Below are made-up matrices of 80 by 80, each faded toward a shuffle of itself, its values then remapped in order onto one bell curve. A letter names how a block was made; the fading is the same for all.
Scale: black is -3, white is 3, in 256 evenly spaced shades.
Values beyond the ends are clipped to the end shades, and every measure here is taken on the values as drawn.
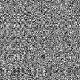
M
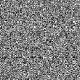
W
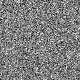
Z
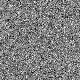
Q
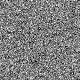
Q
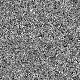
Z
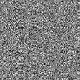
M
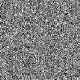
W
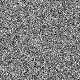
Q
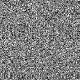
W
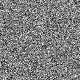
Q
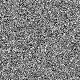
Q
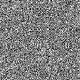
W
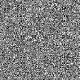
W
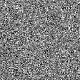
W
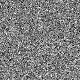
Z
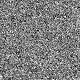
Q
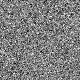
Q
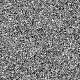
Q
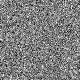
Q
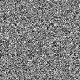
W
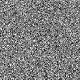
W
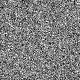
Q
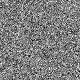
Q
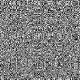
M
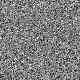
Z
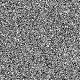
Q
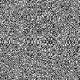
M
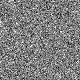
Q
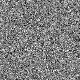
Z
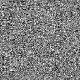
W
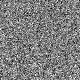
Q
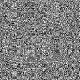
M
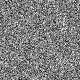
Q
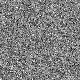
Q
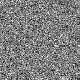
W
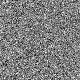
Q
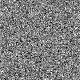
Z
